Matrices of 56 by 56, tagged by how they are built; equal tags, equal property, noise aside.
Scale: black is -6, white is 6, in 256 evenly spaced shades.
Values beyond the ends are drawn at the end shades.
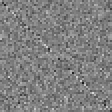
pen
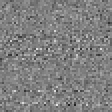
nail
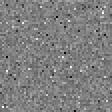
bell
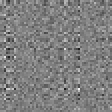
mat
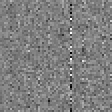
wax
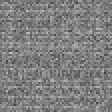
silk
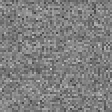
silk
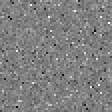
bell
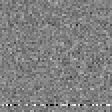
nail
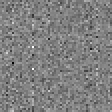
wax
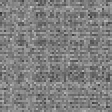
silk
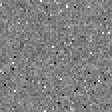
bell
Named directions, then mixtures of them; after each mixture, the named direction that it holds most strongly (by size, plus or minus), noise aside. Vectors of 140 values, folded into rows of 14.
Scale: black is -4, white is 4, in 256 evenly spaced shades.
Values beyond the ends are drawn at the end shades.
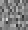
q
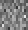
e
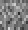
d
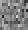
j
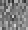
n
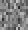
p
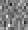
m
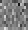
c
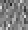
m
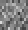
d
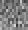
n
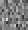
q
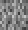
d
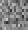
q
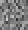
q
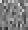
c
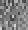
n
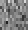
q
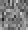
p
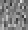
m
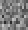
j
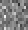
c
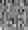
n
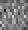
e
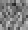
d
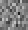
q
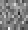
d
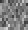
m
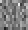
c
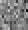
j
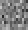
j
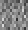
e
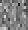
c
